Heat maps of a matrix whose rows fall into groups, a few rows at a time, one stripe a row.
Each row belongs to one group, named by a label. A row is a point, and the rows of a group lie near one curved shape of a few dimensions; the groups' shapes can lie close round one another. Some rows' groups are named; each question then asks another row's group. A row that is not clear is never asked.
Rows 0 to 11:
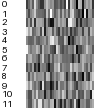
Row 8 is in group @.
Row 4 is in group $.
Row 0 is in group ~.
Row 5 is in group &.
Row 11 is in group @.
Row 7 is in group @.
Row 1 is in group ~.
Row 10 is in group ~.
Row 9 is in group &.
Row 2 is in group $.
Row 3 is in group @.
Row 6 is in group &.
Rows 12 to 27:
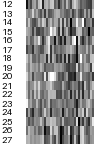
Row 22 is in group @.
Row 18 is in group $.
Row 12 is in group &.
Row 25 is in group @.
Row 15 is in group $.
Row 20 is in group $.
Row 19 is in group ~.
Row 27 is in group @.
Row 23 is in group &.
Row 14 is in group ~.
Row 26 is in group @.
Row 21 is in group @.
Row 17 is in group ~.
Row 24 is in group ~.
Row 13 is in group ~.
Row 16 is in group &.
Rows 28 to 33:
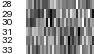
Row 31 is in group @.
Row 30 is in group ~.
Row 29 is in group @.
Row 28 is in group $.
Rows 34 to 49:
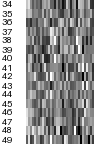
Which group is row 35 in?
@
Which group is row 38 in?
$
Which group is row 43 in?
~
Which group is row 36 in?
@
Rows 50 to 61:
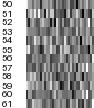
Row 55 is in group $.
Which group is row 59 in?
@
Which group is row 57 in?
~
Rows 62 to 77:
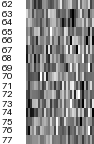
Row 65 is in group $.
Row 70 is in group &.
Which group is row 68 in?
@
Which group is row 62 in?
@
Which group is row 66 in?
~
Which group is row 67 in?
~
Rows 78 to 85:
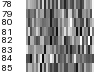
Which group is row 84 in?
&
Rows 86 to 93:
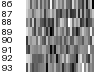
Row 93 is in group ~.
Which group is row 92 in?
$
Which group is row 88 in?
$
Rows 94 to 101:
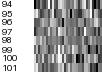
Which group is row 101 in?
$
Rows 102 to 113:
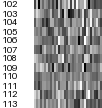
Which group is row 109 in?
&
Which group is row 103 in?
@
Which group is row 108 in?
$
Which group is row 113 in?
~
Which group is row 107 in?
~
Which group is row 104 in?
@
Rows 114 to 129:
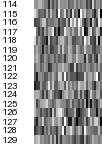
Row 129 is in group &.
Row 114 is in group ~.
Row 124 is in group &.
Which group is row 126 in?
$
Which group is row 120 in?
$
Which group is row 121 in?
~
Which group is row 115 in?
~
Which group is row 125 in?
@
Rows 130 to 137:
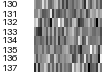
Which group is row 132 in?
$
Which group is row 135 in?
~
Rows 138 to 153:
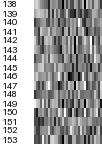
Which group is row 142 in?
~
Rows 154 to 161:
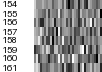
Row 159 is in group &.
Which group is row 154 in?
@
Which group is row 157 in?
~
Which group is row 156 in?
~
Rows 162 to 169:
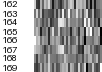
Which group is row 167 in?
$
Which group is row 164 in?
$
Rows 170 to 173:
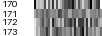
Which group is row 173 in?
&
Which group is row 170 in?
&
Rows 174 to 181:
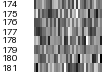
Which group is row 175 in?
$
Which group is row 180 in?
~
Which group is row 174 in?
~
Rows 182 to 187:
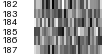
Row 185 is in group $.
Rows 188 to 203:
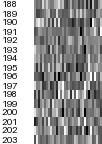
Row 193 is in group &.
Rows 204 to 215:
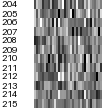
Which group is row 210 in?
&
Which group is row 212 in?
$
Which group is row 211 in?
&
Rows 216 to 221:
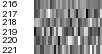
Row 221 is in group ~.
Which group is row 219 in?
&
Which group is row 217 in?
@
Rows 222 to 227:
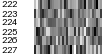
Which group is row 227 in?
~
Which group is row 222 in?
$
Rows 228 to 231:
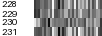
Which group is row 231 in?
@
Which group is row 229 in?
@
